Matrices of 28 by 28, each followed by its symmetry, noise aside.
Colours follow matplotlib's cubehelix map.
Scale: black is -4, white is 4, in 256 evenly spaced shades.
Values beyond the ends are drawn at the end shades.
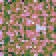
mirrored top to bottom.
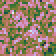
symmetric.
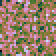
mirrored top to bottom.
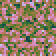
mirrored left to right.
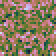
mirrored left to right.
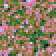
symmetric.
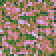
same after a half turn.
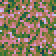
same after a half turn.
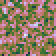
symmetric.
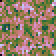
mirrored top to bottom.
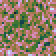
symmetric.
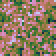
symmetric.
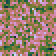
same after a half turn.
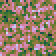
same after a half turn.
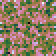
same after a half turn.
